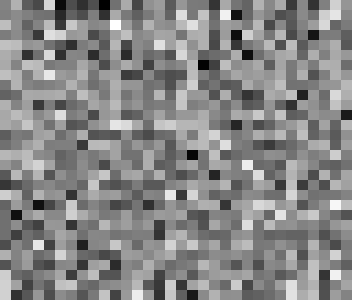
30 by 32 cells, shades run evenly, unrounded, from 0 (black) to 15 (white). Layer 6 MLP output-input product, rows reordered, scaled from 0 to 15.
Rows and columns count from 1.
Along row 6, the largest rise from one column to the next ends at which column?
17
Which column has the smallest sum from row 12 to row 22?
22
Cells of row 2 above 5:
27
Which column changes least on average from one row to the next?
13
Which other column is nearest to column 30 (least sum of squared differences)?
15
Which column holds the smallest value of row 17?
10
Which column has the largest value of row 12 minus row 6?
6
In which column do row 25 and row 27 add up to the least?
8
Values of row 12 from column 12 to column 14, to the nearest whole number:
5 6 8
